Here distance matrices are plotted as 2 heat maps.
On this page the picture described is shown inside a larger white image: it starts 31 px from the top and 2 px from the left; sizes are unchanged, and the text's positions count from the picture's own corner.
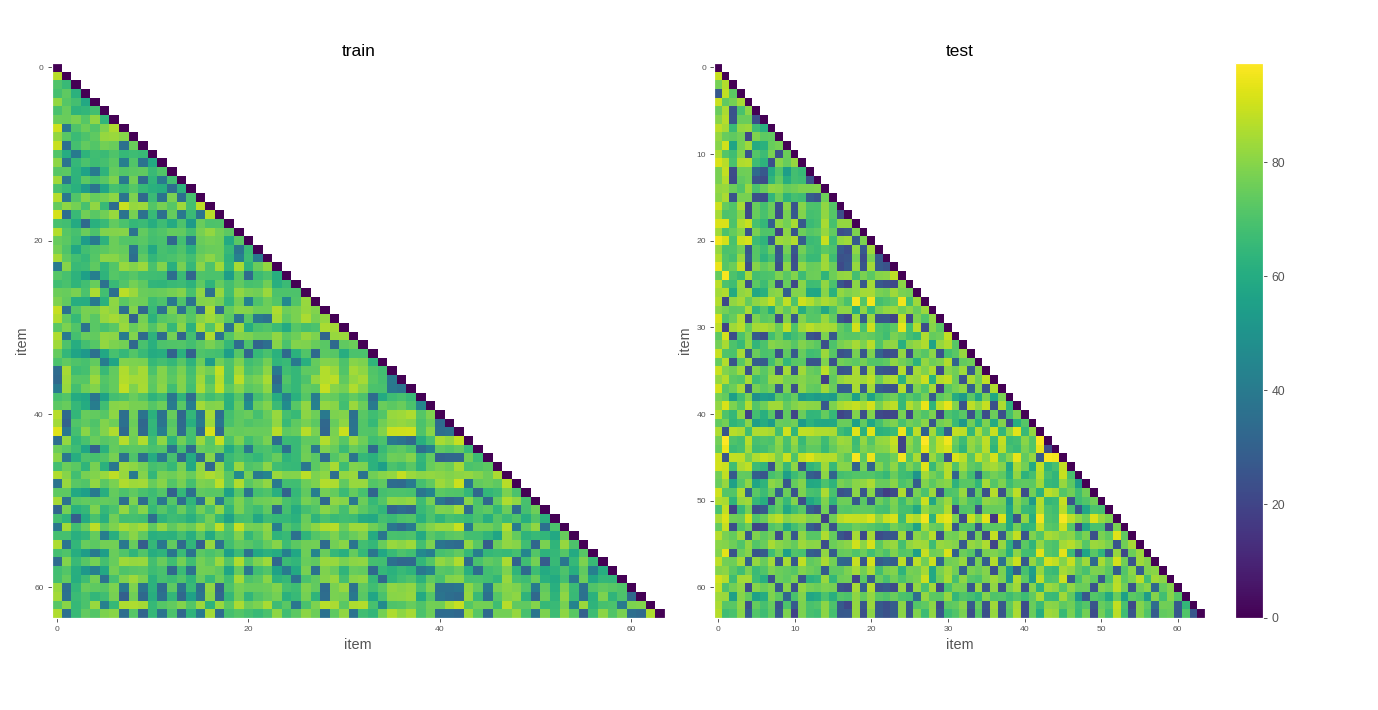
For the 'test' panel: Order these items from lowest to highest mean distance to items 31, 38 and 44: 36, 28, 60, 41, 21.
41, 28, 36, 21, 60
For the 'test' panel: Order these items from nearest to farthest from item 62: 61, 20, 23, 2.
23, 61, 2, 20
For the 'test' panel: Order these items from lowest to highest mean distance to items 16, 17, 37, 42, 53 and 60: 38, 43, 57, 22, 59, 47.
22, 57, 47, 38, 59, 43
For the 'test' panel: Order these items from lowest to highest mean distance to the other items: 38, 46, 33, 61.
33, 38, 61, 46
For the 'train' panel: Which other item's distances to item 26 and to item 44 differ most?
4
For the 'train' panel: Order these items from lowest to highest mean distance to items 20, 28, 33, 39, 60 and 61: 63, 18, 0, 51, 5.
63, 18, 5, 51, 0
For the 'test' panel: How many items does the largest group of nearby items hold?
21
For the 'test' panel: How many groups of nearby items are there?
9
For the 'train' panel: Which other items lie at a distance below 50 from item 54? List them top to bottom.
5, 25, 34, 59, 62
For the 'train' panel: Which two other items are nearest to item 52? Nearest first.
2, 10
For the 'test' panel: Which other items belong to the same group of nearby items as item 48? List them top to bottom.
9, 26, 61
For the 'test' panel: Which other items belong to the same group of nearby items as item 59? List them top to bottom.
7, 11, 18, 20, 46, 50
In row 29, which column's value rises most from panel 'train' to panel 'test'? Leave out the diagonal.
32
